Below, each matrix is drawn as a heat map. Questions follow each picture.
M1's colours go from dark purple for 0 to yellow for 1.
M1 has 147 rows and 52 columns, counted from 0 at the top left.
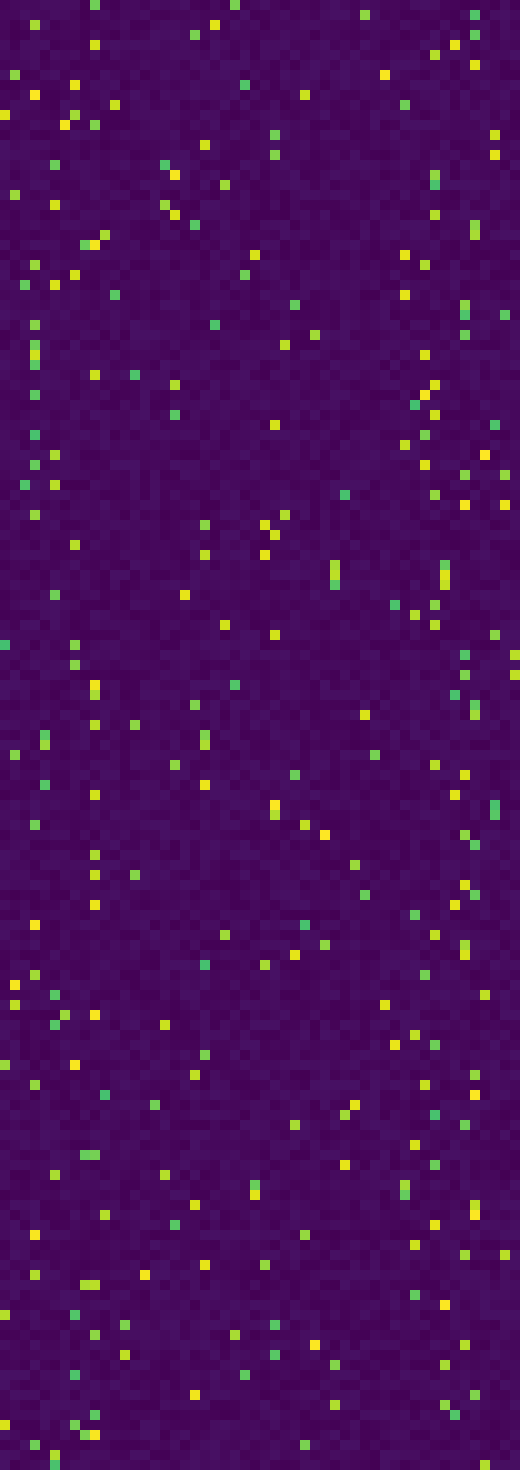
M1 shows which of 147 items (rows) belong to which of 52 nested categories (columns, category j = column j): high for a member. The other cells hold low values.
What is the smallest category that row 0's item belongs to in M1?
23
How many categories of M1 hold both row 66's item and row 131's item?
1
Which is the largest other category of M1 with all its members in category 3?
42
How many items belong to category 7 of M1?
10
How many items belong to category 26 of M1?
4
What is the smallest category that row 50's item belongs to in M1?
50
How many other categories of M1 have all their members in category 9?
5
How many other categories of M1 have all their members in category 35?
1
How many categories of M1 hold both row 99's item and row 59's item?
1
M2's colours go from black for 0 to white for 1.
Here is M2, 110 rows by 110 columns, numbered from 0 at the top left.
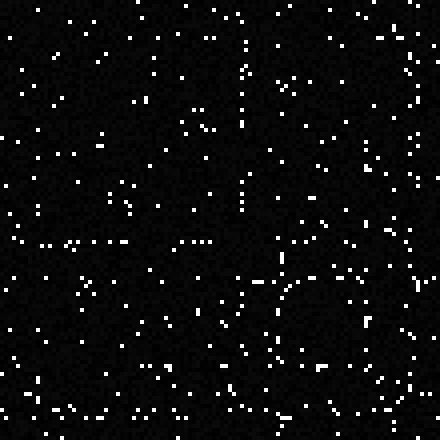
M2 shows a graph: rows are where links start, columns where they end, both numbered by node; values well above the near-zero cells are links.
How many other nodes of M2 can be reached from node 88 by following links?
4
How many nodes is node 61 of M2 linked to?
4
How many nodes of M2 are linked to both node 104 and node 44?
2
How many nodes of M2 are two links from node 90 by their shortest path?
10
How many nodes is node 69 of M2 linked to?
12
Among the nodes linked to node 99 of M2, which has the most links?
node 9
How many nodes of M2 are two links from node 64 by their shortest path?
10
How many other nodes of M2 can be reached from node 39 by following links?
10
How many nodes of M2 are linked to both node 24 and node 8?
1
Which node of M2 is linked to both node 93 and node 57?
node 102
